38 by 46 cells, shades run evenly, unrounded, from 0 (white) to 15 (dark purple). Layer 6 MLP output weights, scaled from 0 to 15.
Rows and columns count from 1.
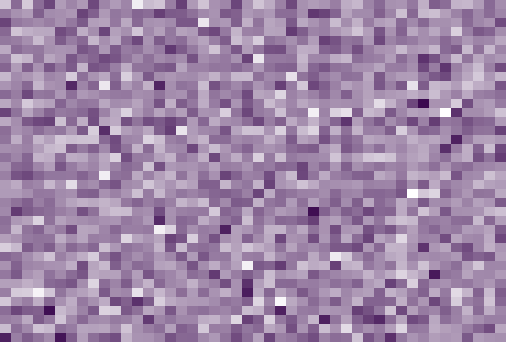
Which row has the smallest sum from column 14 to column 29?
15
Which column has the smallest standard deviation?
18
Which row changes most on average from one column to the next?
10
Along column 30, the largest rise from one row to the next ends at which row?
36
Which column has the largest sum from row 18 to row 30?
3
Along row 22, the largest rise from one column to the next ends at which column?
41
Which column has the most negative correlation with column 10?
2
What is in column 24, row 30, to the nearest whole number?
10
